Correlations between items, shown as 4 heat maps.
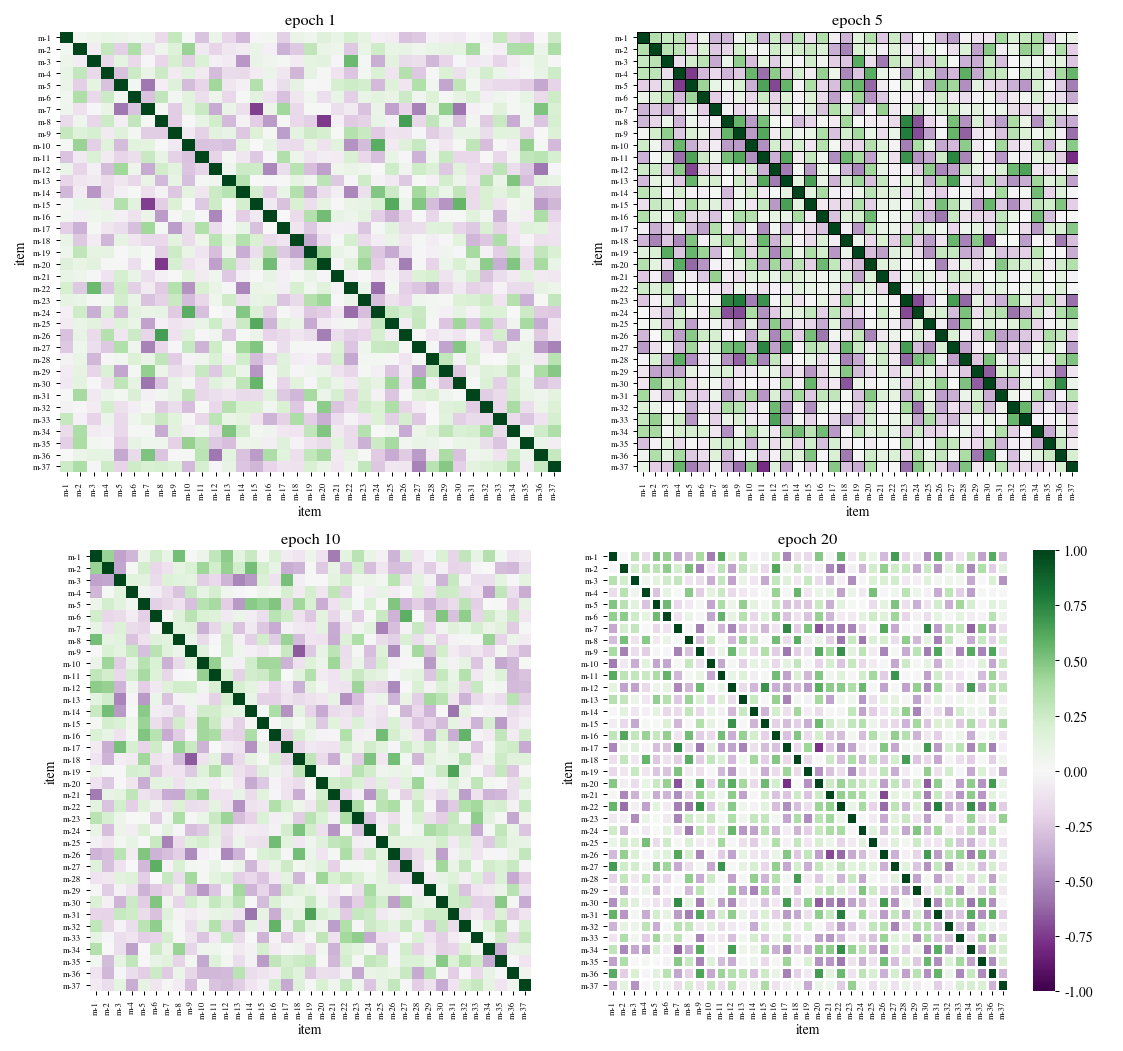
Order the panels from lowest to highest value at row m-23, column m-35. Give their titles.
epoch 1, epoch 20, epoch 10, epoch 5
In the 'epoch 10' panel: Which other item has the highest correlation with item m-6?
m-27
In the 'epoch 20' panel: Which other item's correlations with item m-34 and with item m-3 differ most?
m-12
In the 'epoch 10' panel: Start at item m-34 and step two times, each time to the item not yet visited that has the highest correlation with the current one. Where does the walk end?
m-1
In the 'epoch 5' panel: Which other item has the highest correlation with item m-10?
m-4
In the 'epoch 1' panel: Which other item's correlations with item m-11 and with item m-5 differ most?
m-7
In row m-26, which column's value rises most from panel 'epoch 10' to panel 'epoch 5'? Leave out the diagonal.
m-30
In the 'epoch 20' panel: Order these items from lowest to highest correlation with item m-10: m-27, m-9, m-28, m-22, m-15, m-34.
m-27, m-22, m-9, m-34, m-15, m-28
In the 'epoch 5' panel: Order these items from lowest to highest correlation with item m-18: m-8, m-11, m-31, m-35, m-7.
m-35, m-31, m-7, m-8, m-11
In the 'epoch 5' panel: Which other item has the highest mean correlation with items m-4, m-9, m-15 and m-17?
m-36
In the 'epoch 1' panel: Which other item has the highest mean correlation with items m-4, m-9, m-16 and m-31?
m-19
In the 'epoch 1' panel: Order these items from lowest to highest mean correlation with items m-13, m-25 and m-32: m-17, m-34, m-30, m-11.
m-11, m-17, m-30, m-34
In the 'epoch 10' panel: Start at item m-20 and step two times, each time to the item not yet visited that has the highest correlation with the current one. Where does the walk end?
m-9
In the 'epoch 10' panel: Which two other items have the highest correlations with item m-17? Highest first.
m-3, m-8
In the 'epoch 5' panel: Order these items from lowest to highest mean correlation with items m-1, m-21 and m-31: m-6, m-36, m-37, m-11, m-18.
m-11, m-6, m-18, m-36, m-37
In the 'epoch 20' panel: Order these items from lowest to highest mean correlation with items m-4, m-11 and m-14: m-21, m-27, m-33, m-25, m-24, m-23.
m-24, m-33, m-21, m-23, m-25, m-27
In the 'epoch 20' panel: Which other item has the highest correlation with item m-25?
m-4
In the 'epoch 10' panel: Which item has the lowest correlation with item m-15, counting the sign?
m-35
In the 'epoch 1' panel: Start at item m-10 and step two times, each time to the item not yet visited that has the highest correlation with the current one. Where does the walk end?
m-14
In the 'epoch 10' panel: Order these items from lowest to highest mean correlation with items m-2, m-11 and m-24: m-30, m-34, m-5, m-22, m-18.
m-22, m-34, m-18, m-30, m-5
